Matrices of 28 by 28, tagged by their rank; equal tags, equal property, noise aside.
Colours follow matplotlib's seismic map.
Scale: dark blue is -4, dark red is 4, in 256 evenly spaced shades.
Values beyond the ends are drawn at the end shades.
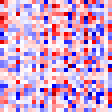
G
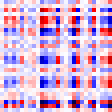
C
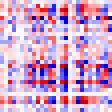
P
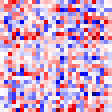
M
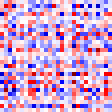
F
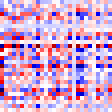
P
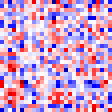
M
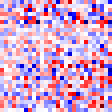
M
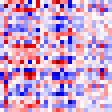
F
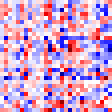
G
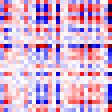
C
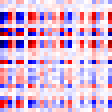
C
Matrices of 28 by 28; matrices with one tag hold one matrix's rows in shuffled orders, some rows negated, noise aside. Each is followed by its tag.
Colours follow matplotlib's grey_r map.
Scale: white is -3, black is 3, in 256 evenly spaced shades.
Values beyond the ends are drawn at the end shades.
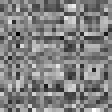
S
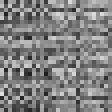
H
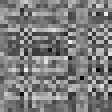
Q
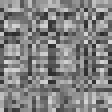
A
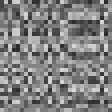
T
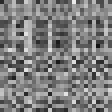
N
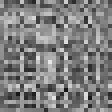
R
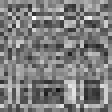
S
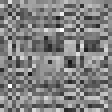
S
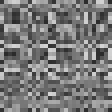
A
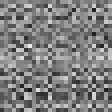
N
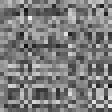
Q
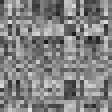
S
